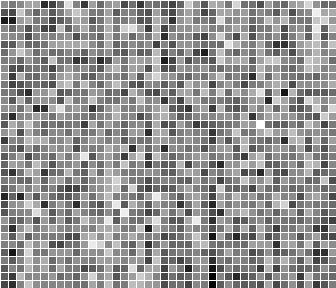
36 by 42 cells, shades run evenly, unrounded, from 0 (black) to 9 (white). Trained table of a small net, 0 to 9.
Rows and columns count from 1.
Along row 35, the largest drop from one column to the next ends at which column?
27
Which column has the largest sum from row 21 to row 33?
14
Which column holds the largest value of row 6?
29
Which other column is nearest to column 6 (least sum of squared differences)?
13
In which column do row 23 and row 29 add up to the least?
19
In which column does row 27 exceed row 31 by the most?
16
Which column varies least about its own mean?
22
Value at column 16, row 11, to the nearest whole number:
5
